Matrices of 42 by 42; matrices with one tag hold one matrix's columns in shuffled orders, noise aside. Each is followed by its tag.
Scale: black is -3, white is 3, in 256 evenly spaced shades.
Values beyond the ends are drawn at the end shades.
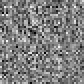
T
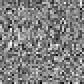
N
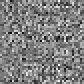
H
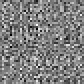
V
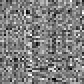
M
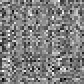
M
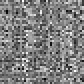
M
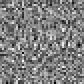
N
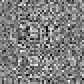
V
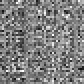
M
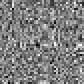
N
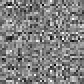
H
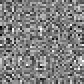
V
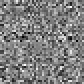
H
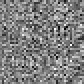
V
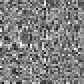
N
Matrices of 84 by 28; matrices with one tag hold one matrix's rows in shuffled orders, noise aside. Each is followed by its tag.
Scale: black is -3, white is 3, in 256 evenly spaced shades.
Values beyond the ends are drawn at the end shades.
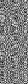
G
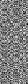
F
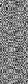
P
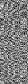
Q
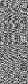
Q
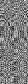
G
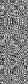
G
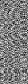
Q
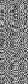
G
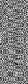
P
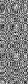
G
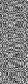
P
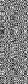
G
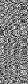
Q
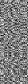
Q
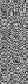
F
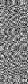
Q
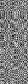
G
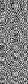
G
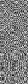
G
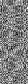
P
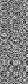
F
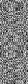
P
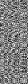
Q
